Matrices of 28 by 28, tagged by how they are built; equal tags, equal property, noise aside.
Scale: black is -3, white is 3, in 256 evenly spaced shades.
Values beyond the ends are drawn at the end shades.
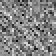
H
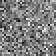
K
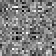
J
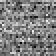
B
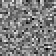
B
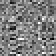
J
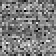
B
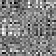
J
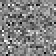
J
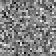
K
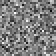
K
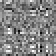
J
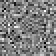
J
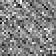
H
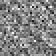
H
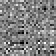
J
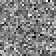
K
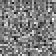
B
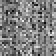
B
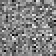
J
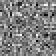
J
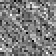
H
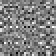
J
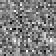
J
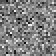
K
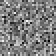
K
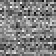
B
